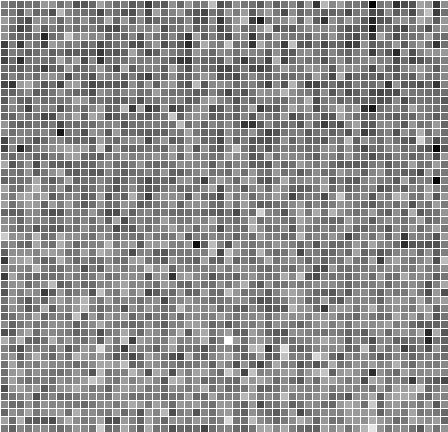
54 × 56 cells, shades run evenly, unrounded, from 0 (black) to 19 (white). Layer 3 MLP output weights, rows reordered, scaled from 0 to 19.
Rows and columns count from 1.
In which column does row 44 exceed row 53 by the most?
36
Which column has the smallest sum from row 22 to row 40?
55
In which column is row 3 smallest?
33
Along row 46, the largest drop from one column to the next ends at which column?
17
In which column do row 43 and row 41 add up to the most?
29
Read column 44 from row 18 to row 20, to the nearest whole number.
14 11 11
